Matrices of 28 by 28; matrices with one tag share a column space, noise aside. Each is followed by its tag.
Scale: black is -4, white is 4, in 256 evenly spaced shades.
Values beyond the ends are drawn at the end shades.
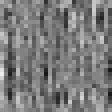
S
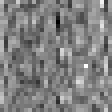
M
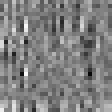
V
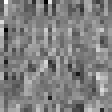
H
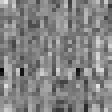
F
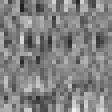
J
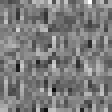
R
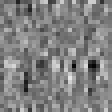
H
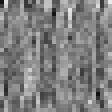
S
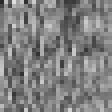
M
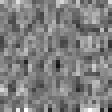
R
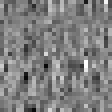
H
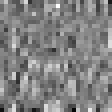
H
